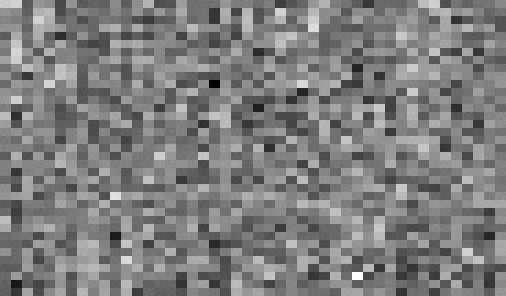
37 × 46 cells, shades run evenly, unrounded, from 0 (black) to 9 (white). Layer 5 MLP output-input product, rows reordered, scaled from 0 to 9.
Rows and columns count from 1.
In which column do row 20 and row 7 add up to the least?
33
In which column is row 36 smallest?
2
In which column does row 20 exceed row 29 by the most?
19
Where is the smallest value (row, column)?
11, 20
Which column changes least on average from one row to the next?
21
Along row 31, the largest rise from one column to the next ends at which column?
12
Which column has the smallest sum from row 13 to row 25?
23
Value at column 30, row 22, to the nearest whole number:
5
